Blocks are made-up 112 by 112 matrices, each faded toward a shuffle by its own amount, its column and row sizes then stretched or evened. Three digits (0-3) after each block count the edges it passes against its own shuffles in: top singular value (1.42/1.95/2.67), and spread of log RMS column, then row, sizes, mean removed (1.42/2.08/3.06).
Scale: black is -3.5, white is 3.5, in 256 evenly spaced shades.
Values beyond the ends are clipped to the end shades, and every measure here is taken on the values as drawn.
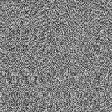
3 1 0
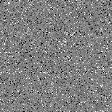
1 1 1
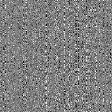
2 3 0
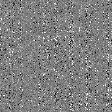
0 3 1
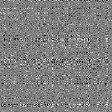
3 2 3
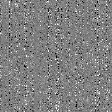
1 3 0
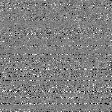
1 1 3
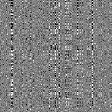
3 3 1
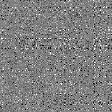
2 2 2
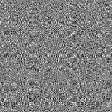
3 0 2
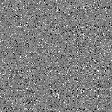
2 1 1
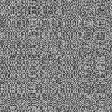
3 1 1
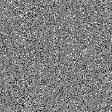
0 2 0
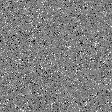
0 0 0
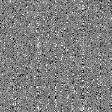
2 2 0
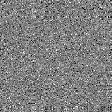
2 0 1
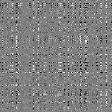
3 3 3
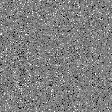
1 1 0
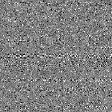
2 1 2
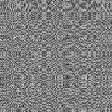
3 1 0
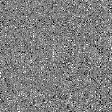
1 2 1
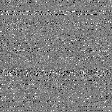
1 0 3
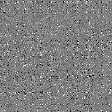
2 2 2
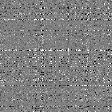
2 2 3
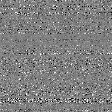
0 1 3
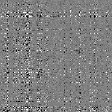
2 3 3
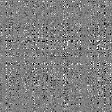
1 3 3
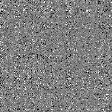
1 2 2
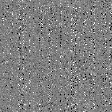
0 3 1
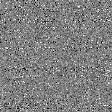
0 1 2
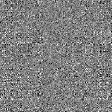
2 2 2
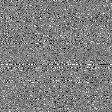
1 0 3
